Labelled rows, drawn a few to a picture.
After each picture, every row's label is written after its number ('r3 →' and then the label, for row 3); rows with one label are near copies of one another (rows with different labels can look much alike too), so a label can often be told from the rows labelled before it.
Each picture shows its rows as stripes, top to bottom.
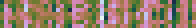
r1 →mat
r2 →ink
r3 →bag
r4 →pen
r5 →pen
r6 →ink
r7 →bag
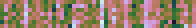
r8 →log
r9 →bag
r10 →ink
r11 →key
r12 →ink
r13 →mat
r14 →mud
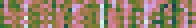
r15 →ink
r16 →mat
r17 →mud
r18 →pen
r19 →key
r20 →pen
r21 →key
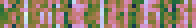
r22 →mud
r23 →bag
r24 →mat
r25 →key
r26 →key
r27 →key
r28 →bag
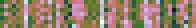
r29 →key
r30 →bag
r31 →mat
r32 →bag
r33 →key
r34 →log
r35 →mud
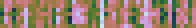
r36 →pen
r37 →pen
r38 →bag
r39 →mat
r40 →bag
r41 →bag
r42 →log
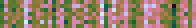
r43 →ink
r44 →mat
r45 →ink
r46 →log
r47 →ink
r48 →key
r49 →ink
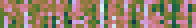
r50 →mud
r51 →pen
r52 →pen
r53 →key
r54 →ink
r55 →bag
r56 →ink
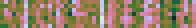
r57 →mud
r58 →key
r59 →mud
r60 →bag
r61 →log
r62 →log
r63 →key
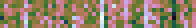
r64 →log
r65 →ink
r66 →pen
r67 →log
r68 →mat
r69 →key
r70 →mud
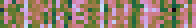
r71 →bag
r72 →mud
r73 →mat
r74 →ink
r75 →bag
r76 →ink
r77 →key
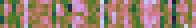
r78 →mat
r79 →bag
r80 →bag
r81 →ink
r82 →mat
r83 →mat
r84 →mud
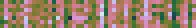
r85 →ink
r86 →pen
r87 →ink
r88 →pen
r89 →bag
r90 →key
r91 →ink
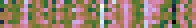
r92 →ink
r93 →log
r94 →mat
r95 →log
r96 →log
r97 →mat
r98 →pen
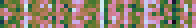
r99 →mat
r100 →key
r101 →mud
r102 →pen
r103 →ink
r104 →mat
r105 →key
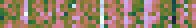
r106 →log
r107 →mud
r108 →log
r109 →key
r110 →mat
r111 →log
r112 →pen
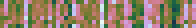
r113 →ink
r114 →mud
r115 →mud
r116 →mud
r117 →key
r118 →log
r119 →mud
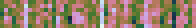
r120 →log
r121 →key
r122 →ink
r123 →mat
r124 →bag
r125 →bag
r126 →log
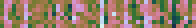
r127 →pen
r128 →bag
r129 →bag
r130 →ink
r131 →mud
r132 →pen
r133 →log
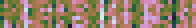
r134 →mat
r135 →ink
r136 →key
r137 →log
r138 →mat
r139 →ink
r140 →bag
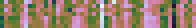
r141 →ink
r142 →log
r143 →bag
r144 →log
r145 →mat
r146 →mat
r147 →mat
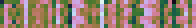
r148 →mat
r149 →bag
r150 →mud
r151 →mud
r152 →bag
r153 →bag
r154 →mud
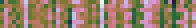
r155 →mat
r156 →log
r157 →bag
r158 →mud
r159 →mud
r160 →bag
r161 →mud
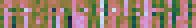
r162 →pen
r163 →pen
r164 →ink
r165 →pen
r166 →bag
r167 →bag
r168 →bag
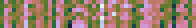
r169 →ink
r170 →log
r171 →bag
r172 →ink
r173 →log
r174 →bag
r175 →bag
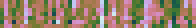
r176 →mud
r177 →mud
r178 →ink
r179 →ink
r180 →log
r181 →bag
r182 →pen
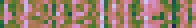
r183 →mat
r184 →ink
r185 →ink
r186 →bag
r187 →pen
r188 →ink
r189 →mat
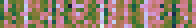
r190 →ink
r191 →bag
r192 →ink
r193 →mat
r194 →key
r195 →ink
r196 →log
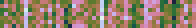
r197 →mat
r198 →mud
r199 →key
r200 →ink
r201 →log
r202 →key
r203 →bag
